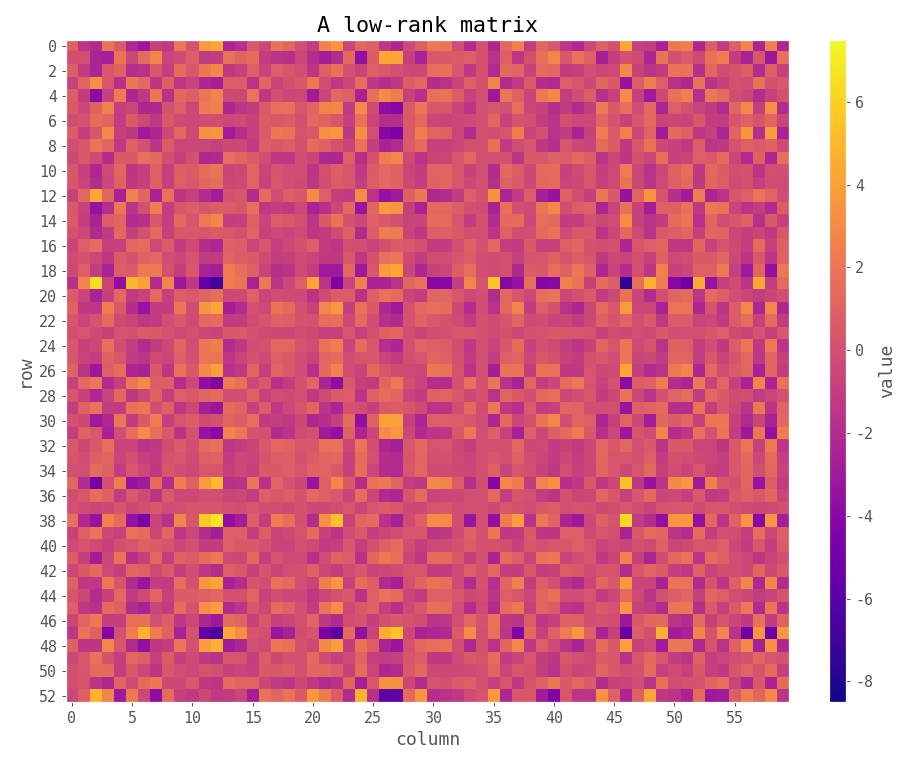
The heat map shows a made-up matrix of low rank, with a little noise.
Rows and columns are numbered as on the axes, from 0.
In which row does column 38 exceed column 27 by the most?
52
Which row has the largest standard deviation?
19
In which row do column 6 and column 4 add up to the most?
47
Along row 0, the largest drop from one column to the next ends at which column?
13
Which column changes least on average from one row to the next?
34
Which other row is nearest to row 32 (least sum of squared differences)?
22
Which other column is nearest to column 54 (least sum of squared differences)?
7
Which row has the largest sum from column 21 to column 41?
35
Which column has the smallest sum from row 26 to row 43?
2
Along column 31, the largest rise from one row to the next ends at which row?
20
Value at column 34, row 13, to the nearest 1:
0
